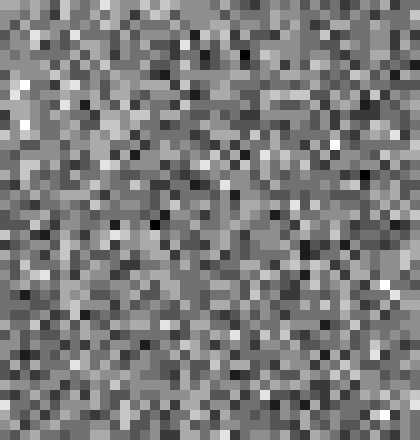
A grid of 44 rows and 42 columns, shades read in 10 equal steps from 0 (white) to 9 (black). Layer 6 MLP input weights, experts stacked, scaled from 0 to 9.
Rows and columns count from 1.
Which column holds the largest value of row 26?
31
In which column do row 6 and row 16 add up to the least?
27
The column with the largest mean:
37
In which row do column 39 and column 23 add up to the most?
32
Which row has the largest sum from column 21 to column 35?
41
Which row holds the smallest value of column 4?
4
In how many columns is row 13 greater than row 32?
13
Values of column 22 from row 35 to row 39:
7 3 2 4 5
